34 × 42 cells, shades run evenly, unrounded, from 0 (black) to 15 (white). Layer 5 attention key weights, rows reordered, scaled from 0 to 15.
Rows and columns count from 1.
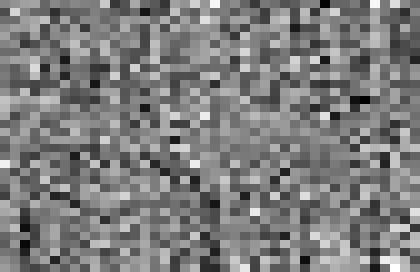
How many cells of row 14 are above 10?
3
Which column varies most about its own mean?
40
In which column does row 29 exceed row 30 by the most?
41
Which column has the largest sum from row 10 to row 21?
21
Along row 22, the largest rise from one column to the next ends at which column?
30
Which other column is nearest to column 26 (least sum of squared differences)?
23
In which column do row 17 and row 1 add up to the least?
33
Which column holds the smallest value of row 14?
15
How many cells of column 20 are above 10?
6
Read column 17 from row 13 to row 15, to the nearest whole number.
6 11 10
